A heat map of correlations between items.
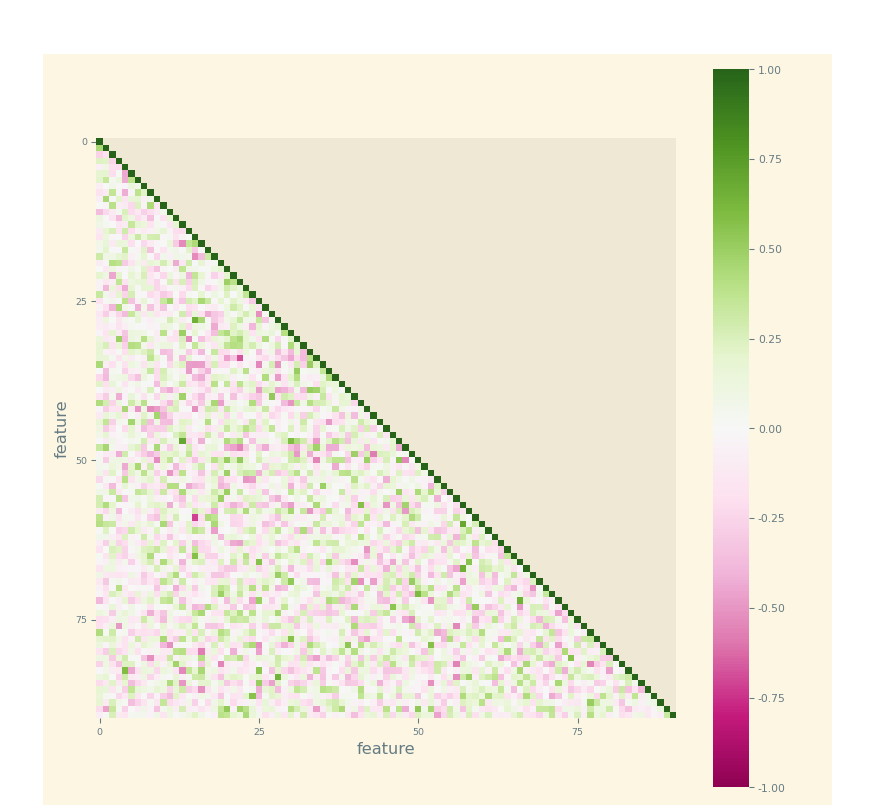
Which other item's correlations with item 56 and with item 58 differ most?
84
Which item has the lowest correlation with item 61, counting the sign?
18
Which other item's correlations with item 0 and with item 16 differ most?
35
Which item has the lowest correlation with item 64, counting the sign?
42
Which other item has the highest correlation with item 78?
30
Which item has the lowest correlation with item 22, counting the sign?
34
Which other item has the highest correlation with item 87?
24
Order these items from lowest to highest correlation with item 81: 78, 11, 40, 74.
40, 78, 11, 74
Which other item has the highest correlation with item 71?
50
